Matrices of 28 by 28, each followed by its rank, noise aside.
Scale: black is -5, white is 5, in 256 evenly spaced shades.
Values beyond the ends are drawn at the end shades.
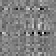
two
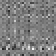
three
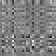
two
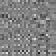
four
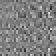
four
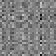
two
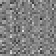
four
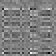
one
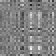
one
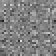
four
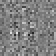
four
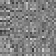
four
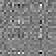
three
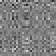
three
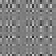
one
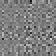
four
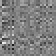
two
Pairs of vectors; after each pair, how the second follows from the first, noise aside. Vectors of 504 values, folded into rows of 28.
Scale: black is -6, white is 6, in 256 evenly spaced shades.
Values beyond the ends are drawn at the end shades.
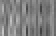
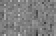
wrapped around, negated, partly zeroed.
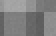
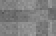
wrapped around, negated, shrunk.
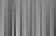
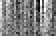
reversed, negated, scaled up.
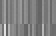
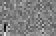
sign-scrambled.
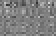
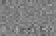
wrapped around, negated, shrunk.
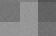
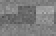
wrapped around, negated, partly zeroed.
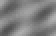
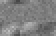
wrapped around, negated, partly zeroed.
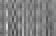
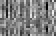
wrapped around, negated, scaled up.
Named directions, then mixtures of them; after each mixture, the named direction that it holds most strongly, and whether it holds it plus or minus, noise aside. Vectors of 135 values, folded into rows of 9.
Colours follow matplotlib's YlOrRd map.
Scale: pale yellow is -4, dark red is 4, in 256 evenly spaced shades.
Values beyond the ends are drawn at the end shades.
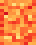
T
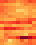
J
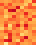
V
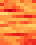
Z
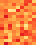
V, minus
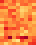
J, plus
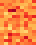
V, plus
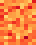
T, plus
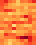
J, plus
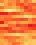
Z, minus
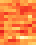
J, minus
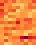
J, plus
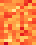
V, minus
